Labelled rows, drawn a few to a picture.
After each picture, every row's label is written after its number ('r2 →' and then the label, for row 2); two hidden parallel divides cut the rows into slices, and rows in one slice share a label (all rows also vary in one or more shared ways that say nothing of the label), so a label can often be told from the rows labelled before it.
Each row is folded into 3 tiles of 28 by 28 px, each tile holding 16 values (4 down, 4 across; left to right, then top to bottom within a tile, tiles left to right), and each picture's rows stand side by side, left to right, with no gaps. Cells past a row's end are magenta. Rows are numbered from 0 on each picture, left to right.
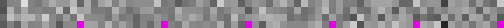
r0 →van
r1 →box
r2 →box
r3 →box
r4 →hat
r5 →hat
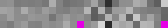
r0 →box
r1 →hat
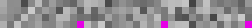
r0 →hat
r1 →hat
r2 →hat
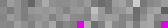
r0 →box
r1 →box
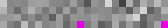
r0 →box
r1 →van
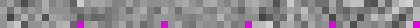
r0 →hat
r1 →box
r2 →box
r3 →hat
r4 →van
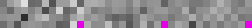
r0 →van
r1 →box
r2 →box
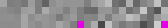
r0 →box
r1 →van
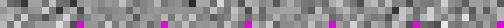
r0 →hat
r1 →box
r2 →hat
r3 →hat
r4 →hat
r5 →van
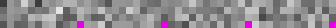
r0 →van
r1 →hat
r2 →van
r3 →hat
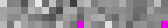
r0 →hat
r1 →box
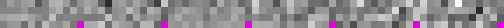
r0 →box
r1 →hat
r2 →box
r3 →hat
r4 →van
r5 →hat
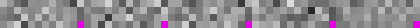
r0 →hat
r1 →van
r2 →hat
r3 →hat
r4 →box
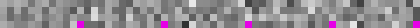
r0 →box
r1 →van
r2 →van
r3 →van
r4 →hat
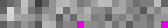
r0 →van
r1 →box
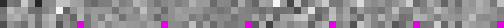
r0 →van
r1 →box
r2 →box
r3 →van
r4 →van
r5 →box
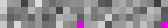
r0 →hat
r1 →hat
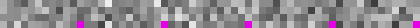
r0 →hat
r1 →van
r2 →van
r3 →hat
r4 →van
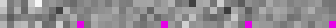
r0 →hat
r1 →box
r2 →hat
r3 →box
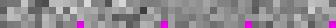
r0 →van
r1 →hat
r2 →box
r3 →van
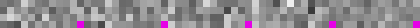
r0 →van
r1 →van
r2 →hat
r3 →hat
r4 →box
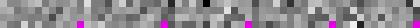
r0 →box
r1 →hat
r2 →van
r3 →van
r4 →hat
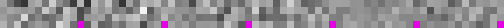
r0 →hat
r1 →van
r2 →hat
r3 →hat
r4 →box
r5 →box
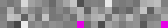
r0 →van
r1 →van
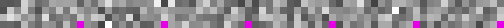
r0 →van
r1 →van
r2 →hat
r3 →van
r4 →van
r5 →van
